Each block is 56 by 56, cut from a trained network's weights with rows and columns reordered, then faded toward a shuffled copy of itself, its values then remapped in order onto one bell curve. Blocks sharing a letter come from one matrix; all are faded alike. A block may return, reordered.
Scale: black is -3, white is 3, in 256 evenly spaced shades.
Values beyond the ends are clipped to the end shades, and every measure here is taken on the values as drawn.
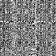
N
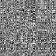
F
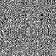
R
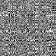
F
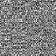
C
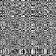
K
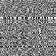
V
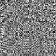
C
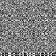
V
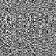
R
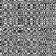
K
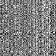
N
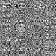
R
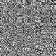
C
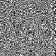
R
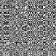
K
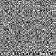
F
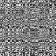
K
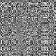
F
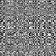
K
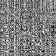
N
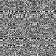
V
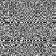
V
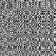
K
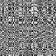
K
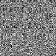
C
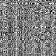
N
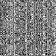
N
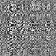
K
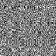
R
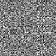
C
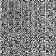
N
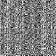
N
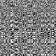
F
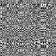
K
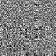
R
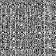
N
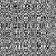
K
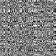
F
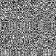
C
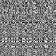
V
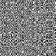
C
